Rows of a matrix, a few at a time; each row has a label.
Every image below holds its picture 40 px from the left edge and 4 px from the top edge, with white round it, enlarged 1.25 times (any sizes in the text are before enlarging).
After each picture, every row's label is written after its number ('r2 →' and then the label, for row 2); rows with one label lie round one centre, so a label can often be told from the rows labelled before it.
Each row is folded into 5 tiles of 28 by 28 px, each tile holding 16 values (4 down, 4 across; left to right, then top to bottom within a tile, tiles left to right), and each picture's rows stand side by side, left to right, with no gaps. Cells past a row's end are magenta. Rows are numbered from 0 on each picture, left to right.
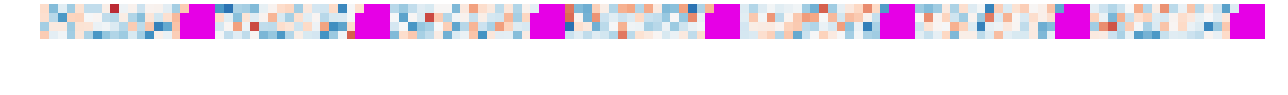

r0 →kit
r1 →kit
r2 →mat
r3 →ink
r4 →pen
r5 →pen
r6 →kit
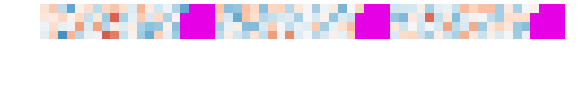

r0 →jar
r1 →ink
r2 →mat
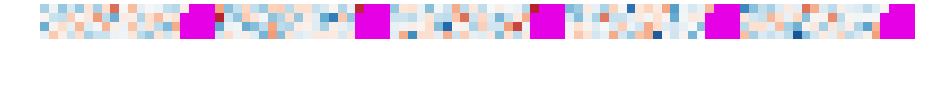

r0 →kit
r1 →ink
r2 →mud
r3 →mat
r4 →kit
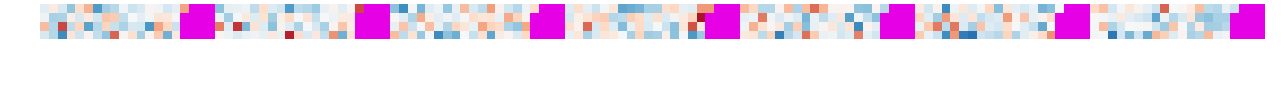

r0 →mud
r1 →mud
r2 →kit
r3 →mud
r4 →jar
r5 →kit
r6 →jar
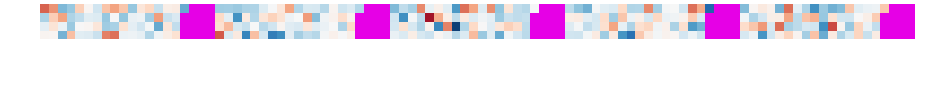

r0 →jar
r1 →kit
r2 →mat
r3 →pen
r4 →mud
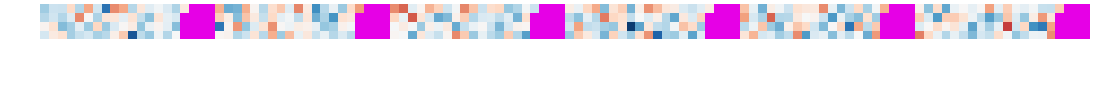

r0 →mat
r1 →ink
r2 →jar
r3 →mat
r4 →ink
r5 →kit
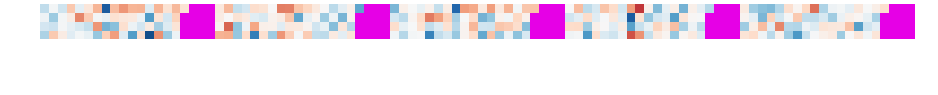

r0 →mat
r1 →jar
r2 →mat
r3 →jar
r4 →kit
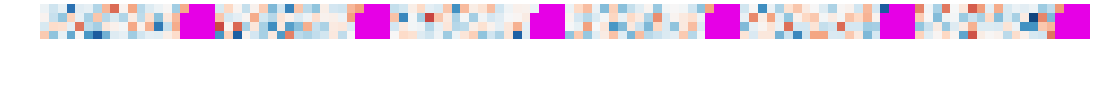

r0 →kit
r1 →mud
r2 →mat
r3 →mud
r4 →pen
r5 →ink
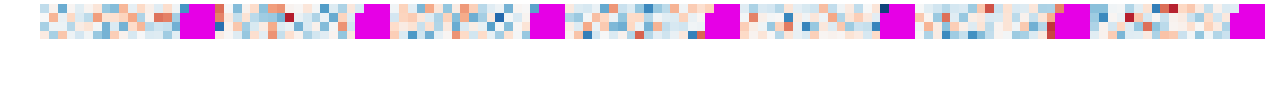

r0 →pen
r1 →ink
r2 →jar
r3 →mud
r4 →pen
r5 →kit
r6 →mat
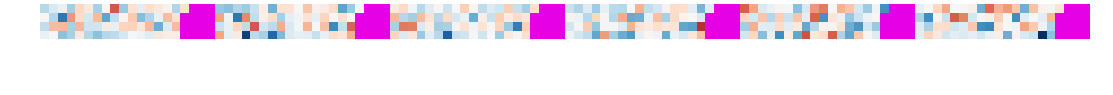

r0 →kit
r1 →kit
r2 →kit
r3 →kit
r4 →jar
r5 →mat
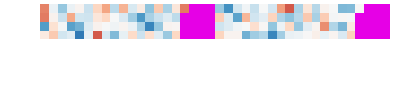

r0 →ink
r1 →kit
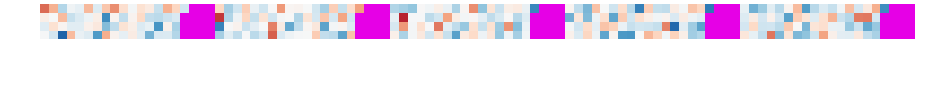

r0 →jar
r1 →ink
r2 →pen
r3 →pen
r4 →pen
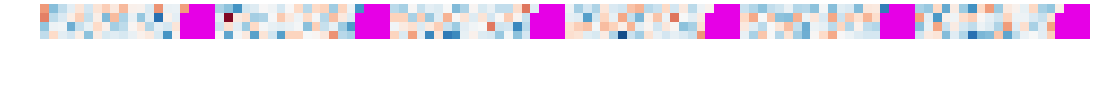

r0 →ink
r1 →pen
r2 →pen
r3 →kit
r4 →pen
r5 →kit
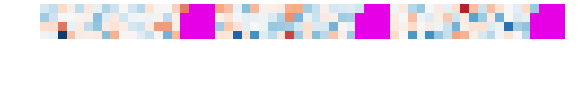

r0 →mud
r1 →jar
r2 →jar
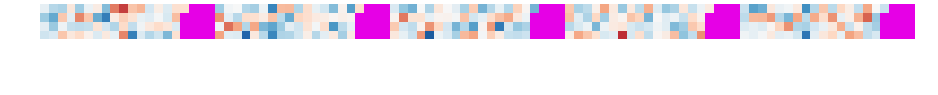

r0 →mat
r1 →kit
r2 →pen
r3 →ink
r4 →pen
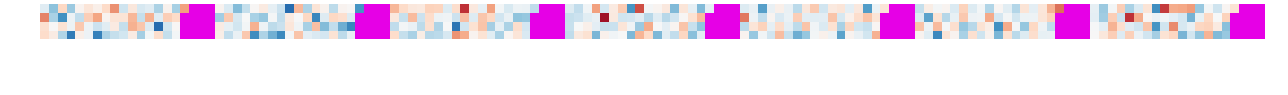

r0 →kit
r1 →pen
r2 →jar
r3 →mat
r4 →kit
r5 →mud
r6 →mat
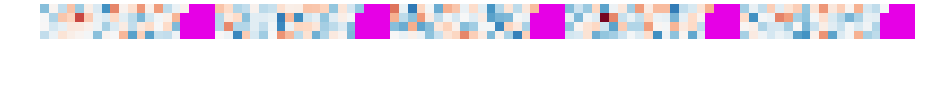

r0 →mat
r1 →jar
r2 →ink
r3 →mat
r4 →mat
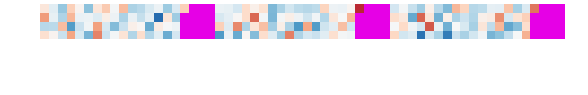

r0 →ink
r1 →mud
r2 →kit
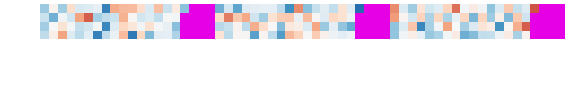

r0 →mat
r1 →pen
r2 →ink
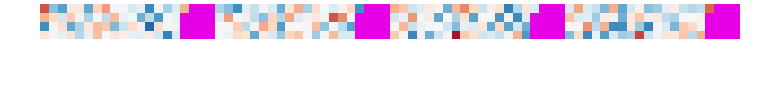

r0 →ink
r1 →pen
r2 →jar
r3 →mud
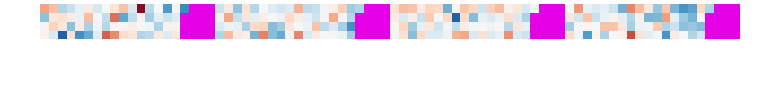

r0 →jar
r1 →pen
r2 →jar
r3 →jar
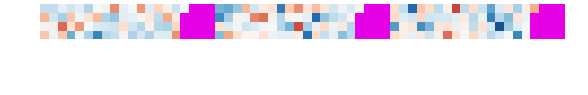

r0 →kit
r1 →mat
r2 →ink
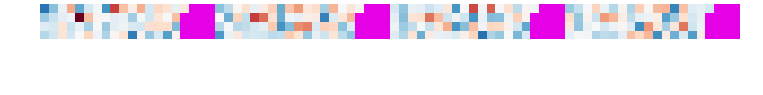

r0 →mat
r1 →mat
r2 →mat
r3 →mat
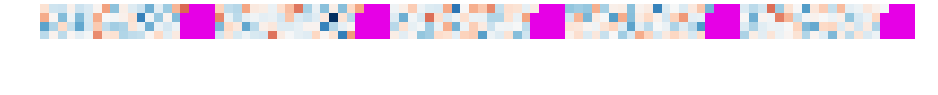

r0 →ink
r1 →ink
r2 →mat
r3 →pen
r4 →mat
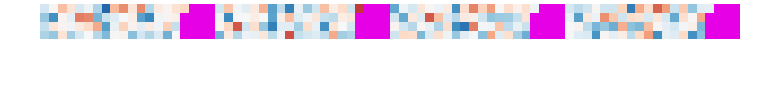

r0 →mat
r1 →mud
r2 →mat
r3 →mat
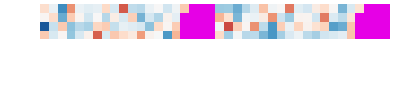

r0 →ink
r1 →kit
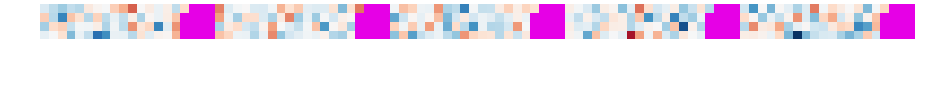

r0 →kit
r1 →ink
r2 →mud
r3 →jar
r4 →kit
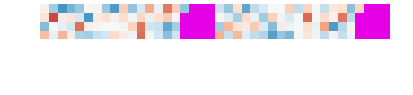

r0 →pen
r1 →kit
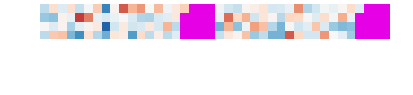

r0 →mat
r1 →pen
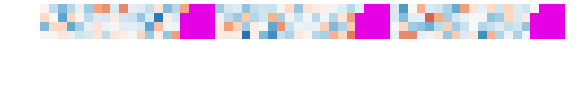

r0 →ink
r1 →kit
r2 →mat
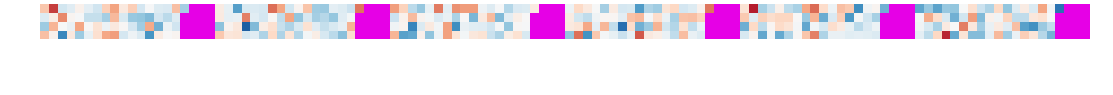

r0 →jar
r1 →ink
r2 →jar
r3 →mud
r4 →jar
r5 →pen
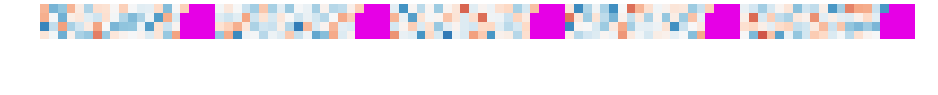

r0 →ink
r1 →mud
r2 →kit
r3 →ink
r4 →pen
